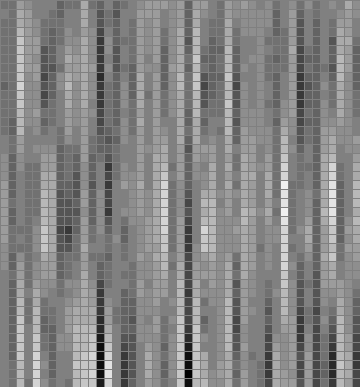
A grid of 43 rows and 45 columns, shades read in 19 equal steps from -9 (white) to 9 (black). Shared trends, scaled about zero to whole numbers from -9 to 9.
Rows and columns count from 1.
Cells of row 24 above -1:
20
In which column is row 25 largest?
24
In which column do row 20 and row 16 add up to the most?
14
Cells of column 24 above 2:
24
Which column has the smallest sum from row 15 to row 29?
36
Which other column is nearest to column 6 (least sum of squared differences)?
27
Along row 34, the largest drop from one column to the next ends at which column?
25
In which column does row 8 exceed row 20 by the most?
42
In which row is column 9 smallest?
10
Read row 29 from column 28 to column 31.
-1 -2 1 -3
